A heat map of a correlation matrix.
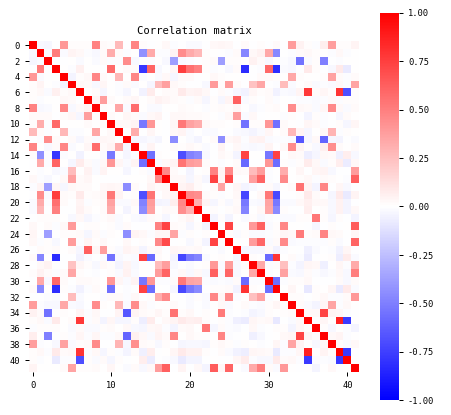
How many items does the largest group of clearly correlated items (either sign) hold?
11
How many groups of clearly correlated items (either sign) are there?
7
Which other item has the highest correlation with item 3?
19
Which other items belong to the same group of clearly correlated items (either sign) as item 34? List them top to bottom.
2, 12, 18, 24, 37
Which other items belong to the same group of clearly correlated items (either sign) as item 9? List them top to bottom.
7, 26
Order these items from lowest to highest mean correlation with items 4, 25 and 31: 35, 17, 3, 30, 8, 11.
3, 30, 35, 11, 8, 17
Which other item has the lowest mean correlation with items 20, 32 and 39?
40
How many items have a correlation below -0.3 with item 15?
3
